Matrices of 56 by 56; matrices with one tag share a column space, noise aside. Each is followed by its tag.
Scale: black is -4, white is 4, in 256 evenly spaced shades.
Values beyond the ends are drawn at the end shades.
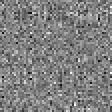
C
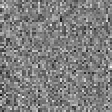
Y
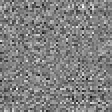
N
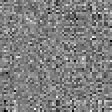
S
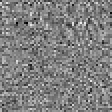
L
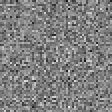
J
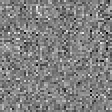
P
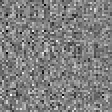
P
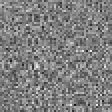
Y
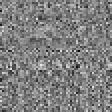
Y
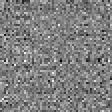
J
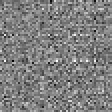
J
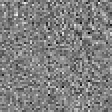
L
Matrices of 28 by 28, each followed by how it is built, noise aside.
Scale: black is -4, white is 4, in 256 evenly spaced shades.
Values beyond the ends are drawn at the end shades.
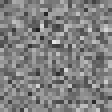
blocks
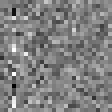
uneven columns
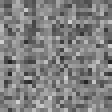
blocks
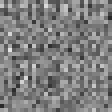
blocks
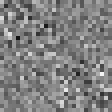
block diagonal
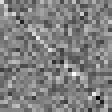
diagonal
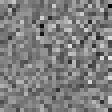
upper triangular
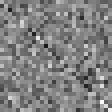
diagonal
